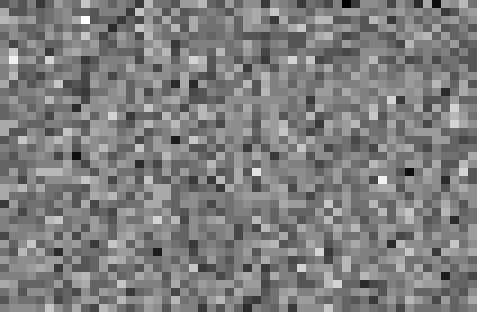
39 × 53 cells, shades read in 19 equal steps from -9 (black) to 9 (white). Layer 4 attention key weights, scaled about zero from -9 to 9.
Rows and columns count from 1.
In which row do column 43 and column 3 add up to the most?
24
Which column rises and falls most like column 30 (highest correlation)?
40
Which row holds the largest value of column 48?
5
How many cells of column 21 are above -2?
26
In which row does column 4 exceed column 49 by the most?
1
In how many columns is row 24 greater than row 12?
26
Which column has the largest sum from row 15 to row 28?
19
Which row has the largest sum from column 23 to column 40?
2
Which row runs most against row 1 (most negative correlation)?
12
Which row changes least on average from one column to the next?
25
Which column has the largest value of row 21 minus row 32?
49
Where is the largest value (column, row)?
10, 3
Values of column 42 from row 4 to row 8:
-3 0 0 1 4
